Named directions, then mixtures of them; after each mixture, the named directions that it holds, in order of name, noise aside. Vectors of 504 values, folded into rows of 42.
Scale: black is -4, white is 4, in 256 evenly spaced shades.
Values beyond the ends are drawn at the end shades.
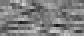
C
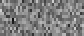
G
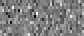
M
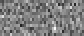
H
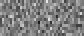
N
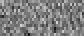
H, M.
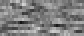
C.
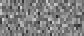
G, N.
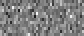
M.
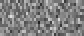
H, N.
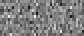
H, M.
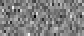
H, M.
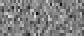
M, N.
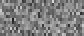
G.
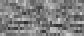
C, N.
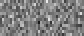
N.
